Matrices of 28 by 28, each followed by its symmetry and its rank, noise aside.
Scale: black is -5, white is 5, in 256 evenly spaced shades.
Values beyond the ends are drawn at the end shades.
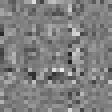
antisymmetric, rank four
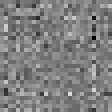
no symmetry, rank four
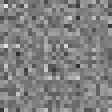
no symmetry, rank six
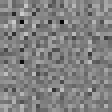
symmetric, rank four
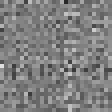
antisymmetric, rank six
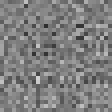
no symmetry, rank four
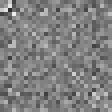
symmetric, rank six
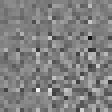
antisymmetric, rank four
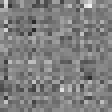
no symmetry, rank four
